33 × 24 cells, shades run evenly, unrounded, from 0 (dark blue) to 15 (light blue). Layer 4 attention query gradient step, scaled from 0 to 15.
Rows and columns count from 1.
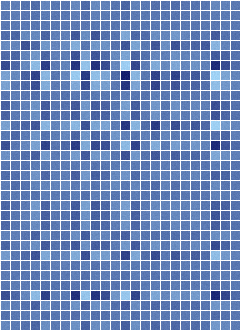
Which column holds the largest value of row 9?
22
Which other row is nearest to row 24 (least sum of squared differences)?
31
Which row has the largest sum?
13
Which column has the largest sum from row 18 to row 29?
9
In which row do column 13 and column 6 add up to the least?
8
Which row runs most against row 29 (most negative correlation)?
19
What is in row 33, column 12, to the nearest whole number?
7
